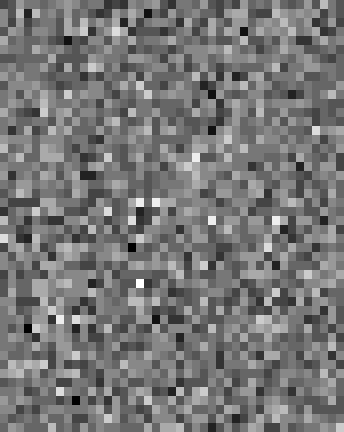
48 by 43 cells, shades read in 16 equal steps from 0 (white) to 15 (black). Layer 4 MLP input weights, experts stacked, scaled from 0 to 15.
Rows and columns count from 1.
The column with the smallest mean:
6
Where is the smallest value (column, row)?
18, 32
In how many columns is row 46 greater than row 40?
17
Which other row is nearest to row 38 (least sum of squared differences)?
16
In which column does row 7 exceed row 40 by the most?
10
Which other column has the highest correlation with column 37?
15
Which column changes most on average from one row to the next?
12
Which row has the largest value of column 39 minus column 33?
36
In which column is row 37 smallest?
5
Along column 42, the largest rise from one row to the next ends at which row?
40
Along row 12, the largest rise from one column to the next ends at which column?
28
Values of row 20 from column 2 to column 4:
12 8 7
